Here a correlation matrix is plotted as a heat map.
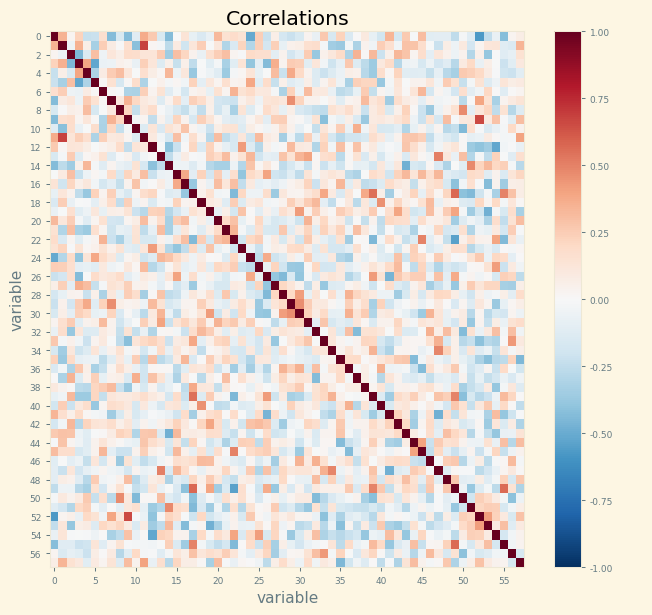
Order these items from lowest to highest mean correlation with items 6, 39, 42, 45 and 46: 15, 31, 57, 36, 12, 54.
36, 57, 12, 54, 31, 15
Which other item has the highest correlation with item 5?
24
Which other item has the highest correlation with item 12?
23
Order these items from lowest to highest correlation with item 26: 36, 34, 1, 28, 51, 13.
28, 36, 1, 13, 51, 34
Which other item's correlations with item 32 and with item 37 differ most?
2
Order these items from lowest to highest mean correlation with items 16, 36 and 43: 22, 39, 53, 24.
53, 24, 22, 39
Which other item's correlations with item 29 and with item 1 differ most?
11
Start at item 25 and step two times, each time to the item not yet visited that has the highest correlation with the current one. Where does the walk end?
22
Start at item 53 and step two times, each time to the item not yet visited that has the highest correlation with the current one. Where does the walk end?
9
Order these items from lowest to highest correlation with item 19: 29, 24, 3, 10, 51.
51, 10, 3, 24, 29
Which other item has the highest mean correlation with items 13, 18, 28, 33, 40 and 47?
30
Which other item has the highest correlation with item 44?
45
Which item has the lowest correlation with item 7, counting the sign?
0
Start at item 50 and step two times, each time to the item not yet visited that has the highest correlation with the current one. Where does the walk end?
4
